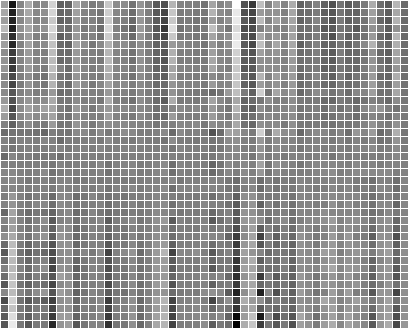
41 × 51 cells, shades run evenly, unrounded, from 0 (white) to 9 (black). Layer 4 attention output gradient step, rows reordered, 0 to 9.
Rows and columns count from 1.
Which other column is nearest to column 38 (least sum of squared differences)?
9
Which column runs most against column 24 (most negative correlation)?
12
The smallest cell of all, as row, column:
1, 30
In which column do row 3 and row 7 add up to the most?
2
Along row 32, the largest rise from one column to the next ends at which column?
22
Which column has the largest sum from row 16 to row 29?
27
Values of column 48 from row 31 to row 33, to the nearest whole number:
4 4 4
